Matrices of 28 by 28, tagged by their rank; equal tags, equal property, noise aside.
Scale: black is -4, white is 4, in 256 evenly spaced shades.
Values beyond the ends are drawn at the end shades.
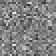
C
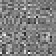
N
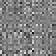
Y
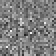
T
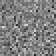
T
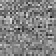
T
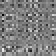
Y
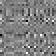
Y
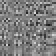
N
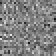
T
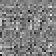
C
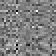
N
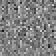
T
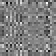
Y
